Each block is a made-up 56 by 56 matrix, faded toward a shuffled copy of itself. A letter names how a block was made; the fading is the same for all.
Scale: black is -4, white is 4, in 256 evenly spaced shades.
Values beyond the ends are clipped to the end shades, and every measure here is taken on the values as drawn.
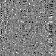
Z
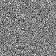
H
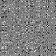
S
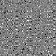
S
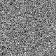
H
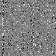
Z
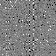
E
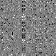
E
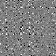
E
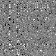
E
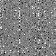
Z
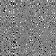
E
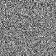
H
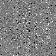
Z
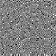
S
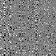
E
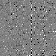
E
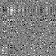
S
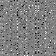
E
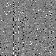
Z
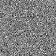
H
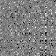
Z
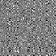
S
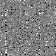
Z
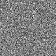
H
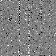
E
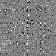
E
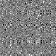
S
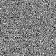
H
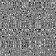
S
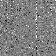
Z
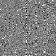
Z
